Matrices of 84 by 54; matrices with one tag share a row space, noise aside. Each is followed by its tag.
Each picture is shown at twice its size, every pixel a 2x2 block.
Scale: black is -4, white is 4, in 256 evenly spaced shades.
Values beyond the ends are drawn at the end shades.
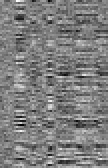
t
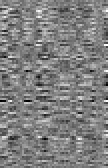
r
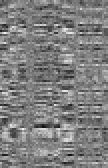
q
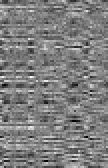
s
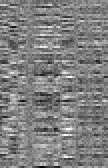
q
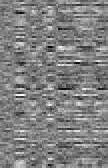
t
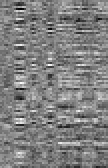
t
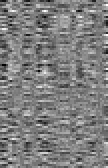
r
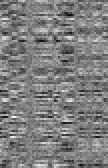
q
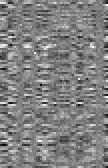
r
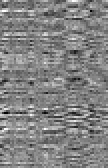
s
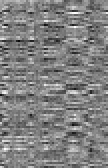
s
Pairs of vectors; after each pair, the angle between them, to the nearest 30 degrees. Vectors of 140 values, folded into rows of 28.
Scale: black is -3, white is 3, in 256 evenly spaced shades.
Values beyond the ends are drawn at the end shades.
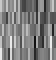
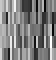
30 degrees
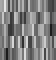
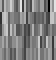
90 degrees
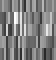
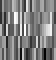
30 degrees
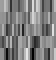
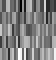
90 degrees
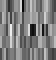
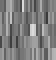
150 degrees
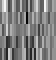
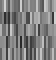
60 degrees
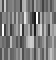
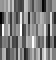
60 degrees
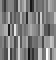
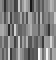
30 degrees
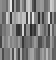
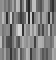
150 degrees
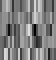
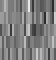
60 degrees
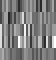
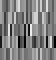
150 degrees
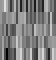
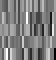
120 degrees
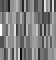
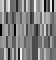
150 degrees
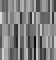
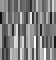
150 degrees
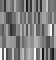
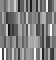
30 degrees
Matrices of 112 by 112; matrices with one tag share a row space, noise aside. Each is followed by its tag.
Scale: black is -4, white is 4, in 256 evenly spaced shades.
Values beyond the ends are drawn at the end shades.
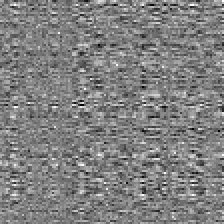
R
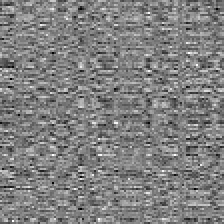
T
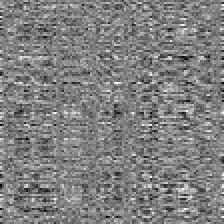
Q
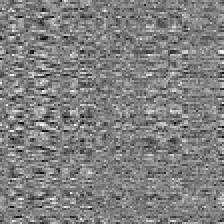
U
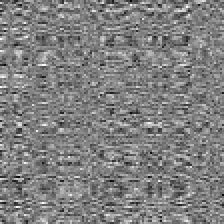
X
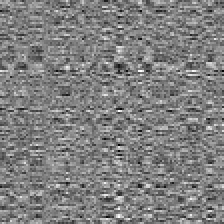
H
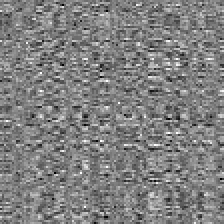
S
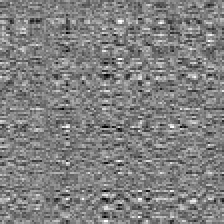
H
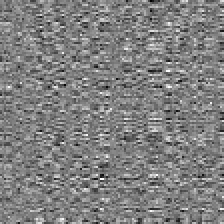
S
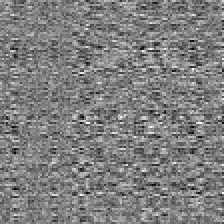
R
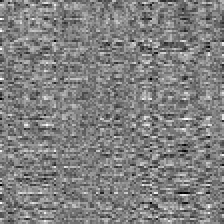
Q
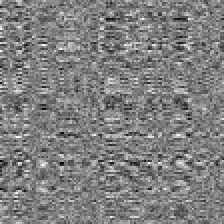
X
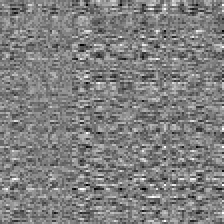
R
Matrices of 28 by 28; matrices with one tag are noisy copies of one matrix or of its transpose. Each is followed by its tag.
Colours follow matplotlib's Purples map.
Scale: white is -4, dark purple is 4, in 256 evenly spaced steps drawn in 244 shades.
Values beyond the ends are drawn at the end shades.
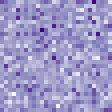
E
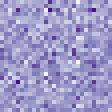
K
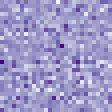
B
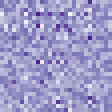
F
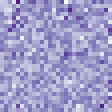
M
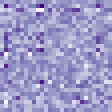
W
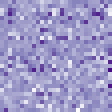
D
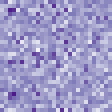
D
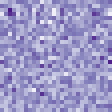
D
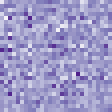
K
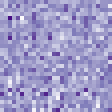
E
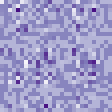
K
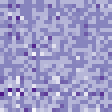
E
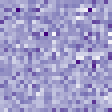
E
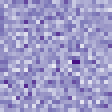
B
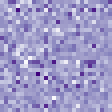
K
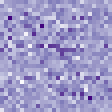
K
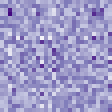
D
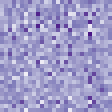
F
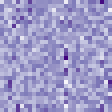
M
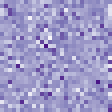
D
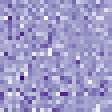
E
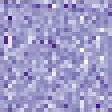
W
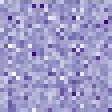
K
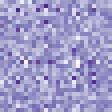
K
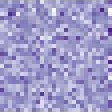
D
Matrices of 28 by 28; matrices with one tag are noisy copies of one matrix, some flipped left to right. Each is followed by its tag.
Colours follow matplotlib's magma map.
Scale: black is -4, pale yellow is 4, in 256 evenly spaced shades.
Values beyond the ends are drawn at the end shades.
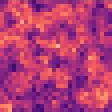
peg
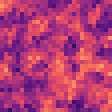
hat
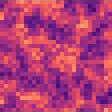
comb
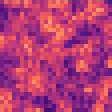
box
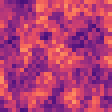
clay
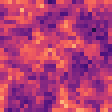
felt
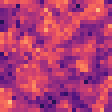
box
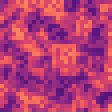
comb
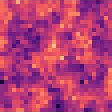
clay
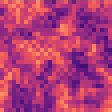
felt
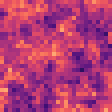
felt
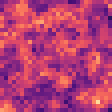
peg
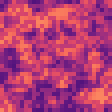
peg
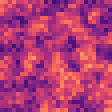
hat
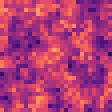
clay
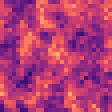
clay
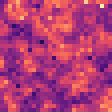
box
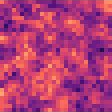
hat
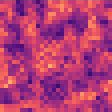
comb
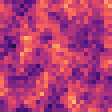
clay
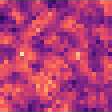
hat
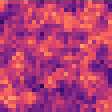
peg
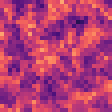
comb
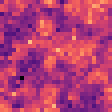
felt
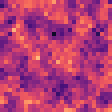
comb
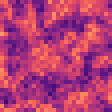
comb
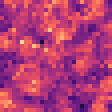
box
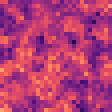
hat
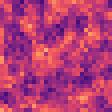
comb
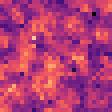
hat
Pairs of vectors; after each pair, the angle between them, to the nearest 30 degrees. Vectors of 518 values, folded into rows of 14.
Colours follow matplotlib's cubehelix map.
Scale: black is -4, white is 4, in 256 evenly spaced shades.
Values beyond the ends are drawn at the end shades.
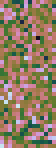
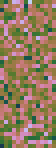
150 degrees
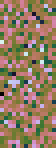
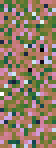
150 degrees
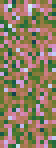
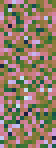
120 degrees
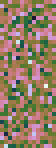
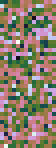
30 degrees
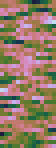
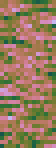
30 degrees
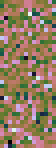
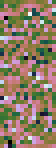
30 degrees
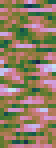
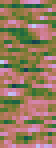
60 degrees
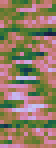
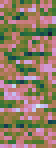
30 degrees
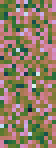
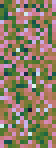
30 degrees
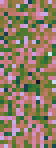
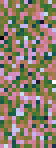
30 degrees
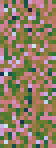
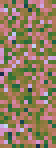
30 degrees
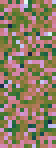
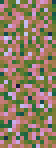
120 degrees
